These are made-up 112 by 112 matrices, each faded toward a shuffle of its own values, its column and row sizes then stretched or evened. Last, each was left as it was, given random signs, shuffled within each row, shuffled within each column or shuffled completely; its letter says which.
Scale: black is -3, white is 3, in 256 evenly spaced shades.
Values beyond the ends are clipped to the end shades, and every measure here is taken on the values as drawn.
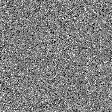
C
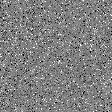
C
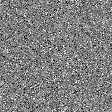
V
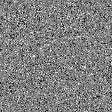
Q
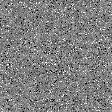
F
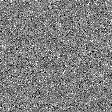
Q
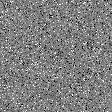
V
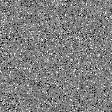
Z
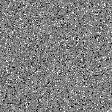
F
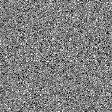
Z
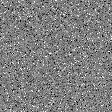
V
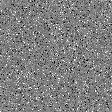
V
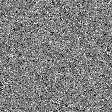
V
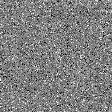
C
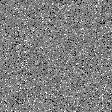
C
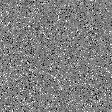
C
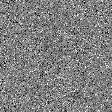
C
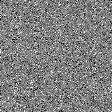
C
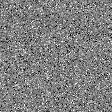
Q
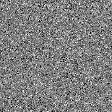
F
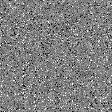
F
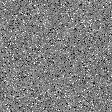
V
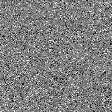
Z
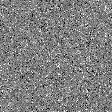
C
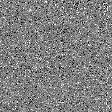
F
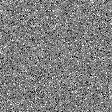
Q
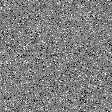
Q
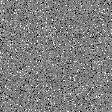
F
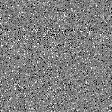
Z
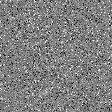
C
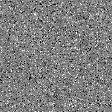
Z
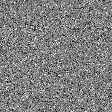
Q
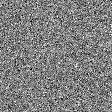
V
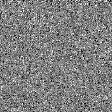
Z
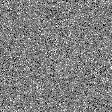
C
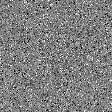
C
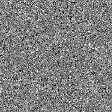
Z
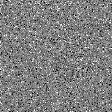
Z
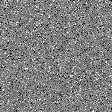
Q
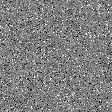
V
